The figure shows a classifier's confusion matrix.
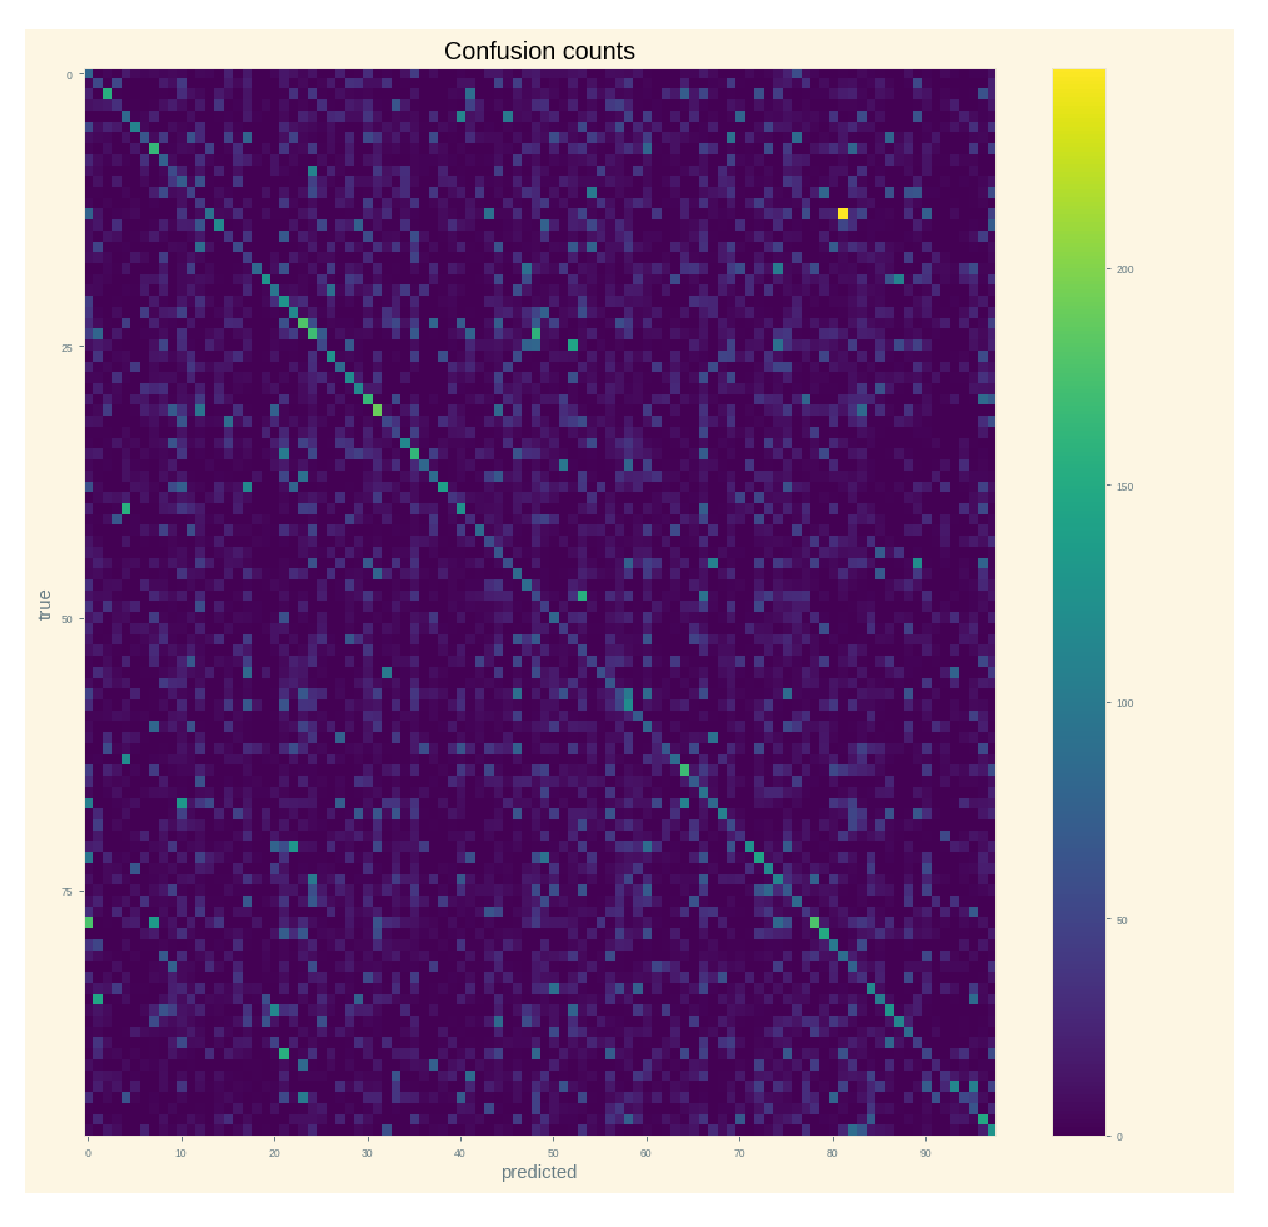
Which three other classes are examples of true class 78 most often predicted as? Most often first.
0, 7, 74
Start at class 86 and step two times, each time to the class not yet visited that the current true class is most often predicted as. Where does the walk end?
26
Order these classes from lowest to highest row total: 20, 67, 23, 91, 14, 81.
91, 81, 20, 14, 67, 23
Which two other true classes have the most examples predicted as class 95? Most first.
93, 85
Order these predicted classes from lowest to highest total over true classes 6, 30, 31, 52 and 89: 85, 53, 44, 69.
53, 85, 44, 69
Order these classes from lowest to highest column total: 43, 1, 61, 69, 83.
61, 43, 1, 83, 69
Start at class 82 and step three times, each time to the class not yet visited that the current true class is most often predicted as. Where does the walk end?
48
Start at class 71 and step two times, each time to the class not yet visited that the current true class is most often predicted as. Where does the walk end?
49
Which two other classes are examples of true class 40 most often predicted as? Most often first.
4, 66
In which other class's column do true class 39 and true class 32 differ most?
15
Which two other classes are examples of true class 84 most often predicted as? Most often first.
50, 59
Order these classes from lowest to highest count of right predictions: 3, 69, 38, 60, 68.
3, 69, 60, 68, 38
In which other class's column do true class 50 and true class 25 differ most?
52
